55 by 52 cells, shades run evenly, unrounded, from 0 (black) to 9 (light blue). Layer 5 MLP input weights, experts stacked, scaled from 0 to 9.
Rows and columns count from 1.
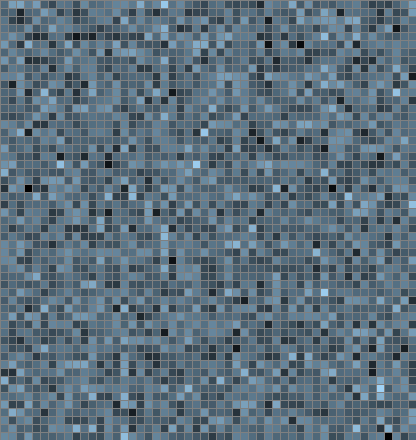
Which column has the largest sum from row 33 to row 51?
16
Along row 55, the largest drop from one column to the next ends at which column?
49
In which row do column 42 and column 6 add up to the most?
14
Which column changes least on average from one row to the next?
13
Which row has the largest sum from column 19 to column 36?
21
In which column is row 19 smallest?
41
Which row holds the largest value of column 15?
6
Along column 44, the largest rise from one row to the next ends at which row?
25
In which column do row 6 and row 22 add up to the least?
38
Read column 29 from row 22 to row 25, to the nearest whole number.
4 4 6 6
